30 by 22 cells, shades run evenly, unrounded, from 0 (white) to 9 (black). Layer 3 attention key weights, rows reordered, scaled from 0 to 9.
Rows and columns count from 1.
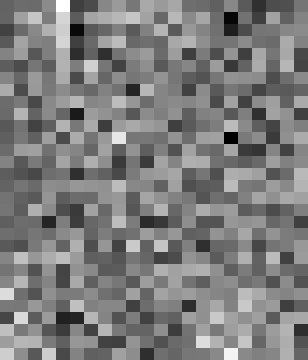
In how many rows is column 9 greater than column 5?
17
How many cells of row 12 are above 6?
3
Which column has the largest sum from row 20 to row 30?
5
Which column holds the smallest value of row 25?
1
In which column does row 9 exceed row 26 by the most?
18
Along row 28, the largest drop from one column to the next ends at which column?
8
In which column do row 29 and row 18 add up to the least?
15
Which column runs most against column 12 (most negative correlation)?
2
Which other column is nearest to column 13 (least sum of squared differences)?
11
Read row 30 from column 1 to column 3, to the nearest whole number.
2 4 6
